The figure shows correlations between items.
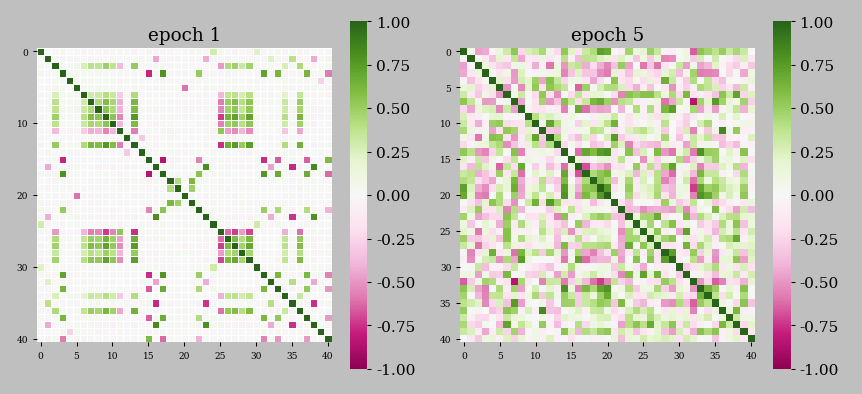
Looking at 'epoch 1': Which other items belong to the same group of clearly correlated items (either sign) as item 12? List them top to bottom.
14
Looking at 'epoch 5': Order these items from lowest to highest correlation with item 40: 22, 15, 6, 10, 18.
22, 15, 18, 10, 6
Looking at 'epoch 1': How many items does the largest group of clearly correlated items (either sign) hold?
15
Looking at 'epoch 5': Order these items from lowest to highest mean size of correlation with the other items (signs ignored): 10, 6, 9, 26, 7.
9, 10, 26, 6, 7
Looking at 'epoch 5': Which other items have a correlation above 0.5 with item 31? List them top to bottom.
6, 23, 25, 27
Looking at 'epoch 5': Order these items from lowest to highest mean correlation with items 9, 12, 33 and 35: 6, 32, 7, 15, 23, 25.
32, 6, 25, 23, 15, 7
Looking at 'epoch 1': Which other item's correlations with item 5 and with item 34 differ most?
20
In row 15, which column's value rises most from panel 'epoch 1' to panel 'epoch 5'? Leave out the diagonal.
22
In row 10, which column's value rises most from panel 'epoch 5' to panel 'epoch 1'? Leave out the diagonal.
2
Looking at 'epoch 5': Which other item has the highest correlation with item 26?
38
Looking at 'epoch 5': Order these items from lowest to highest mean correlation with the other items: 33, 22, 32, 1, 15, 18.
32, 22, 1, 15, 18, 33
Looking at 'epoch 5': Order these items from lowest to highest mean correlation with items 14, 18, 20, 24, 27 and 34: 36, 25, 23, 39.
36, 25, 39, 23
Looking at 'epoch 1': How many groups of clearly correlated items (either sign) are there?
8
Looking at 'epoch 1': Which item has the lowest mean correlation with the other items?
25
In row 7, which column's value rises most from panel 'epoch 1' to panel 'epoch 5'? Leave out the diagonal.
11
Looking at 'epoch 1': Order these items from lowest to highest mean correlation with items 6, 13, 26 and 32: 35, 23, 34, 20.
23, 20, 35, 34
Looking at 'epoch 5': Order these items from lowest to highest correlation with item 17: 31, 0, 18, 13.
13, 31, 0, 18
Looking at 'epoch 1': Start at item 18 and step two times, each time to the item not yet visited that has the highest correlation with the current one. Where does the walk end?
19
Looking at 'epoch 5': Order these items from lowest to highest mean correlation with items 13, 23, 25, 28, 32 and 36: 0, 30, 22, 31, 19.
22, 30, 19, 0, 31
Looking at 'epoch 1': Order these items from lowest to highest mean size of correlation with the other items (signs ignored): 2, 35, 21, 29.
21, 35, 2, 29
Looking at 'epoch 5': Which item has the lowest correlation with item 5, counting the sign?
16
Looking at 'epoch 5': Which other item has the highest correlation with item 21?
12
